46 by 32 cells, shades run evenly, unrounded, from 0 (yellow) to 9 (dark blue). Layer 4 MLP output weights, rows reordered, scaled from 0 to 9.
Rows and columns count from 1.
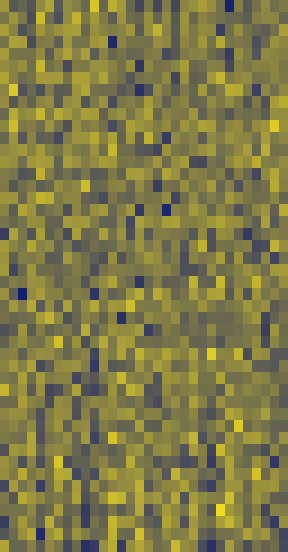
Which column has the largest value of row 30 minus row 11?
31
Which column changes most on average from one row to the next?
5
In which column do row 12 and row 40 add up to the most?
19
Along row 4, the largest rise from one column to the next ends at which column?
13
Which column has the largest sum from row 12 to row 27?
7
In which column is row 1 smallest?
11
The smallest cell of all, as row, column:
43, 25
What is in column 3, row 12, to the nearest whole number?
6
